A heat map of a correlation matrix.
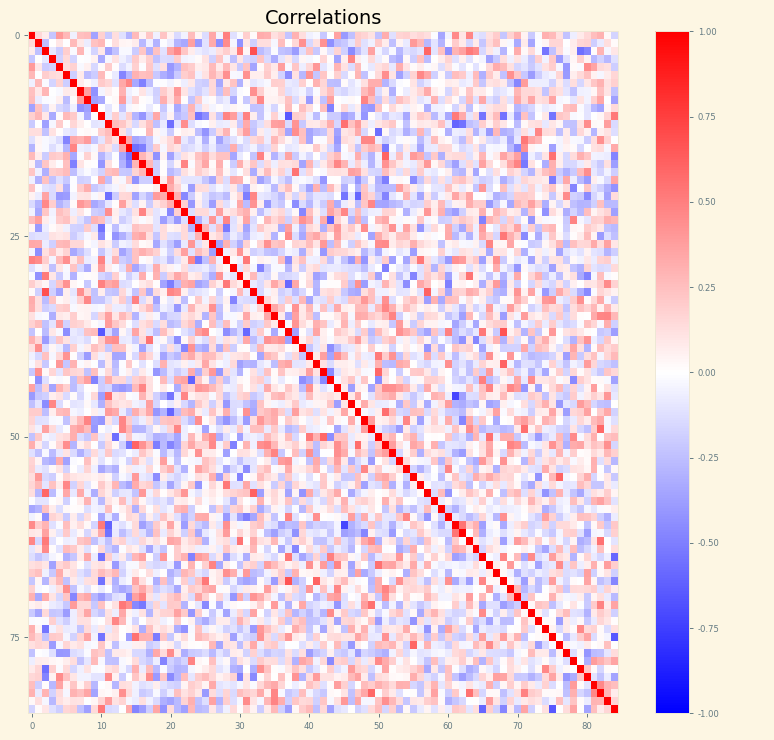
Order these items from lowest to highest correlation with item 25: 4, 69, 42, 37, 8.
8, 4, 42, 69, 37
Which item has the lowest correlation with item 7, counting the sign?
9
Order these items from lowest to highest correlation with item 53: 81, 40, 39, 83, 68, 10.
40, 10, 39, 83, 81, 68
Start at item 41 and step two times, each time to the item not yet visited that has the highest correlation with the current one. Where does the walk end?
37
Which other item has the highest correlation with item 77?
20
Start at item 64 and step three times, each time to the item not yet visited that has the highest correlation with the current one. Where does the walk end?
57
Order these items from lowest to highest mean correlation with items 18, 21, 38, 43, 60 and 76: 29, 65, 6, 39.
39, 6, 29, 65
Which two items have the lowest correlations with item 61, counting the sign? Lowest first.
45, 11
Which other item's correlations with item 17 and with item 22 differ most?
74
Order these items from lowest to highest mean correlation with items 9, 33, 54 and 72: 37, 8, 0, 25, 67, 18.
67, 18, 0, 25, 8, 37
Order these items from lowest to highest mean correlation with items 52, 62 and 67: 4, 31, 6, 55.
6, 4, 55, 31
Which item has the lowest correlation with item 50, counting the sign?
12
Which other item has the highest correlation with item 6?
14
